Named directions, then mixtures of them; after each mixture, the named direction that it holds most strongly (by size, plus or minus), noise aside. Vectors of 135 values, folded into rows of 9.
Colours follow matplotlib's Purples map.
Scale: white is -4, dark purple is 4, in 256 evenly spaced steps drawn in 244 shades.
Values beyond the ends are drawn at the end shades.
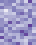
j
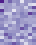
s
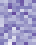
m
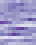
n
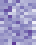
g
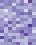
j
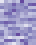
s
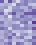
g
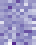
g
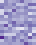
s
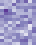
j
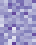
m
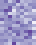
g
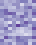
j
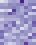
s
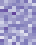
j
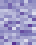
j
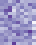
g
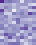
s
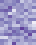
g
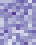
m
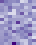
g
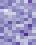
j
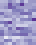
n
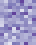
m
